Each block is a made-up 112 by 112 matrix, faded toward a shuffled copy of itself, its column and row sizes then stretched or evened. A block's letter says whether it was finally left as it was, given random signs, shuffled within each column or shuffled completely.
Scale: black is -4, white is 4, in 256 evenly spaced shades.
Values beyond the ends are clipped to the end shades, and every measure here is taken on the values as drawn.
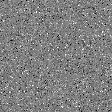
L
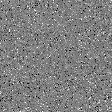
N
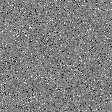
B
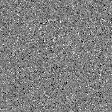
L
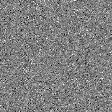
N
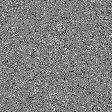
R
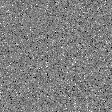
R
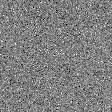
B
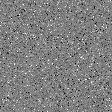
B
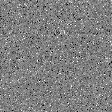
N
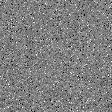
L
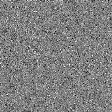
N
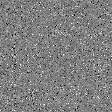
L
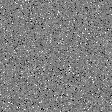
B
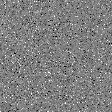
N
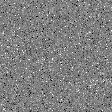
R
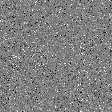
R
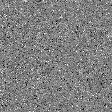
N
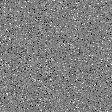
R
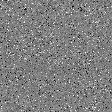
L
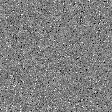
R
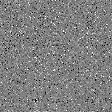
N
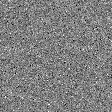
B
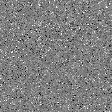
N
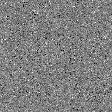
N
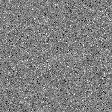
R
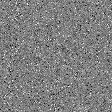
R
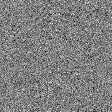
N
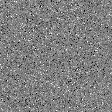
R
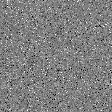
N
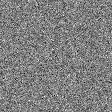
B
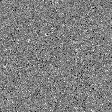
L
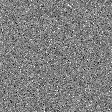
B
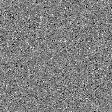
N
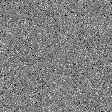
B
